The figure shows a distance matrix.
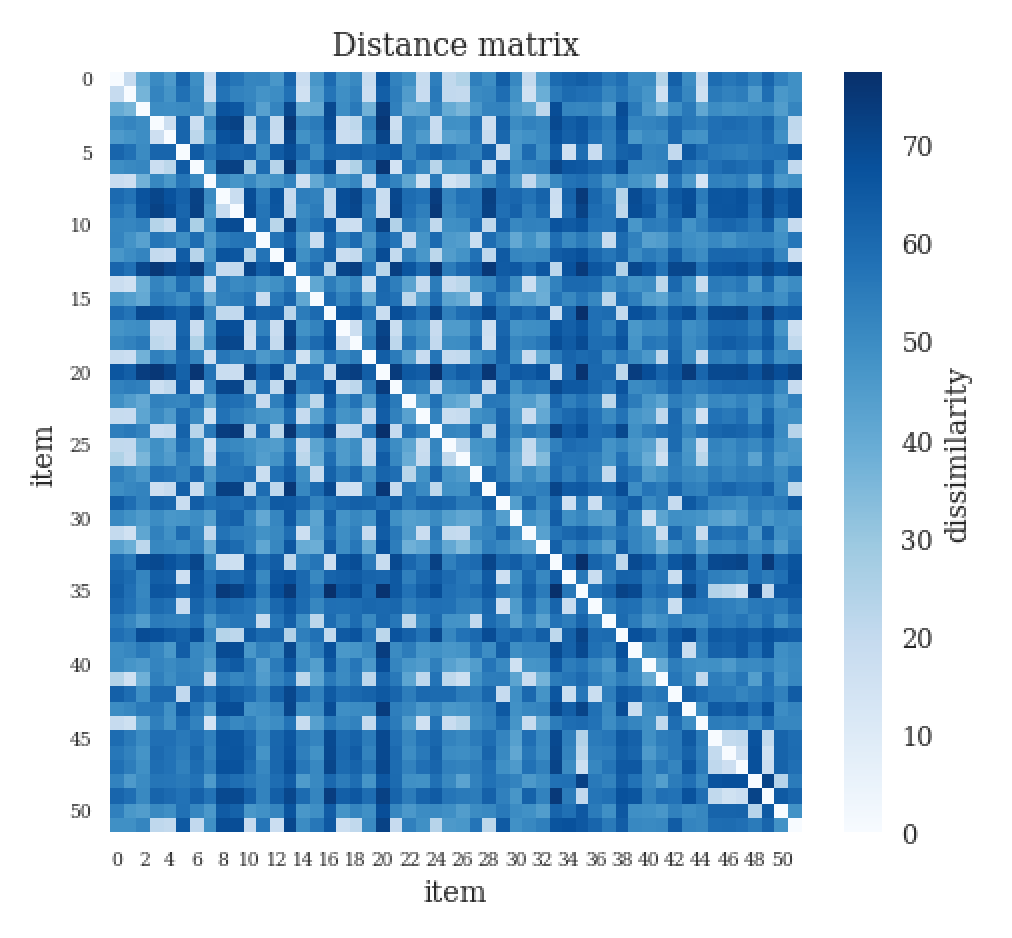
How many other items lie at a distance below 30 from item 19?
10
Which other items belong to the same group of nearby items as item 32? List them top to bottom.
2
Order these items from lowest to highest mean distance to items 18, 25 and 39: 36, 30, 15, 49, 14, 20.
14, 30, 15, 36, 49, 20
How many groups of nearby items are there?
10
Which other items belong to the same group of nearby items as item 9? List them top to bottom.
8, 13, 16, 20, 33, 38
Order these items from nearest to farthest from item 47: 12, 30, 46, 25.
46, 30, 25, 12
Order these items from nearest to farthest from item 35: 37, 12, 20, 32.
32, 37, 12, 20
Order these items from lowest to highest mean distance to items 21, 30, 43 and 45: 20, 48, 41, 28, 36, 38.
28, 41, 36, 48, 38, 20
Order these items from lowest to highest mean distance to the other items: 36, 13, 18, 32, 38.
32, 18, 36, 38, 13
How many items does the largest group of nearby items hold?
11
